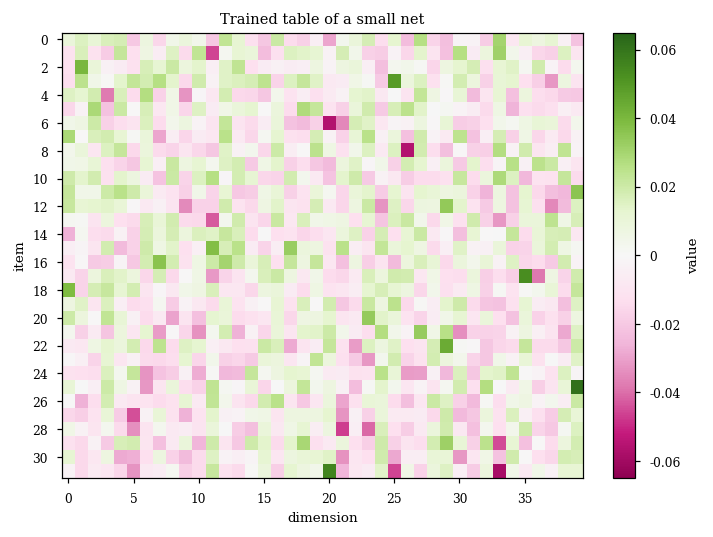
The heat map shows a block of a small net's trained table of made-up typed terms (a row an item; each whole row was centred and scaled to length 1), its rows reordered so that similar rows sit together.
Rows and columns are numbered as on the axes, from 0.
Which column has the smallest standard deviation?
28
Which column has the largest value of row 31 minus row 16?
20
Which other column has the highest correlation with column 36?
37
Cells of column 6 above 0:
16
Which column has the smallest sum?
21
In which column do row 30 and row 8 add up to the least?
26
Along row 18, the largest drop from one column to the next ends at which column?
1
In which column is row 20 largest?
23
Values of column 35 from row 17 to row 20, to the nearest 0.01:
0.05 0 0.01 0.01
